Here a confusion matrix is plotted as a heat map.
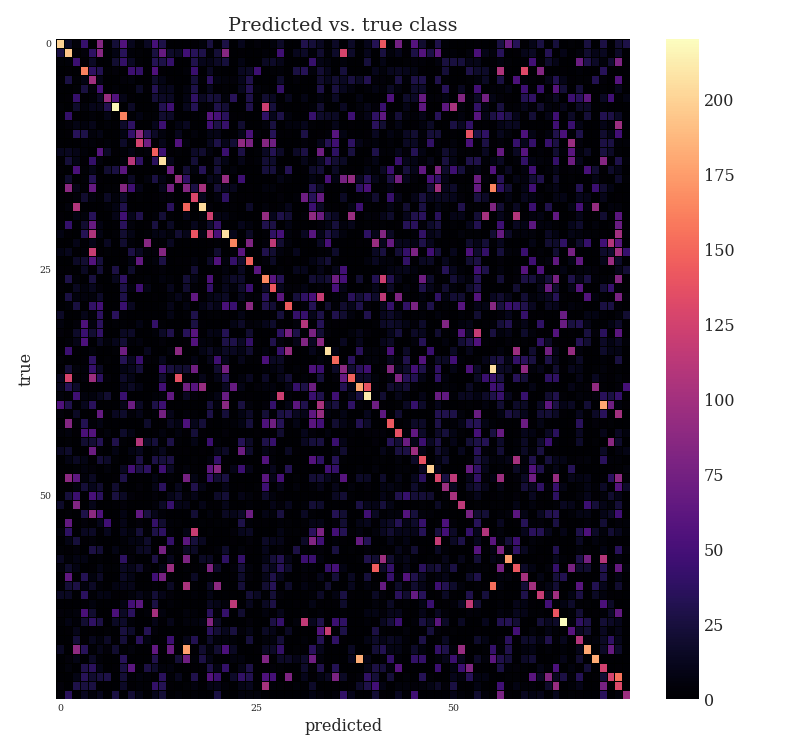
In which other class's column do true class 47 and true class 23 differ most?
4
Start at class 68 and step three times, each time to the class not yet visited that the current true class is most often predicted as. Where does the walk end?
28
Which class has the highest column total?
71
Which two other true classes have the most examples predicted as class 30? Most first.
40, 38
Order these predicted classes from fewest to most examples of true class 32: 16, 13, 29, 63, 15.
15, 13, 16, 63, 29
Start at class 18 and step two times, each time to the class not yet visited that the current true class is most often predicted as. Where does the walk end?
55
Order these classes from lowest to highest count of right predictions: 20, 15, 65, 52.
20, 65, 52, 15
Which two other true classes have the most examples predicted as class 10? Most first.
11, 44
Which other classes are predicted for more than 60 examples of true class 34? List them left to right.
8, 15, 29, 58, 62, 65
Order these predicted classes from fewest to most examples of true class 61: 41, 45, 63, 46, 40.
41, 40, 46, 45, 63
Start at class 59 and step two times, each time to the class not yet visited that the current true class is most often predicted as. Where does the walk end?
9
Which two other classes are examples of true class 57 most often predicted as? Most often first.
69, 41
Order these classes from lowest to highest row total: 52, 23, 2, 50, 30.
30, 50, 2, 52, 23
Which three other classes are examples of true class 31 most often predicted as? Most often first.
49, 64, 3
